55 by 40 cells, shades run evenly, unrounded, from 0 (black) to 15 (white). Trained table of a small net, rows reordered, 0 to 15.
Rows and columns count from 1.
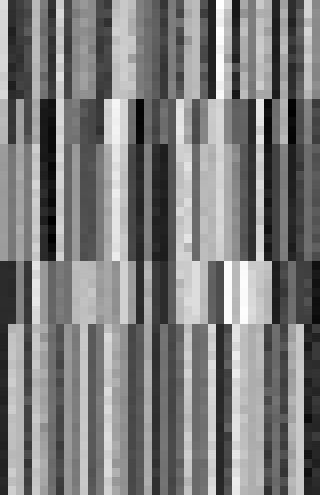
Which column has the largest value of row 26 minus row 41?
28
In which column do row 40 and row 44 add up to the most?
30
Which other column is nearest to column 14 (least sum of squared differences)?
3
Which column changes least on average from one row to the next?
22
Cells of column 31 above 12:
7
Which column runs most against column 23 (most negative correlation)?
18
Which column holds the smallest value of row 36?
40
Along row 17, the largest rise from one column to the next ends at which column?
8
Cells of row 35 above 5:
28
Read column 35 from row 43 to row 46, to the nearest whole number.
6 6 7 6
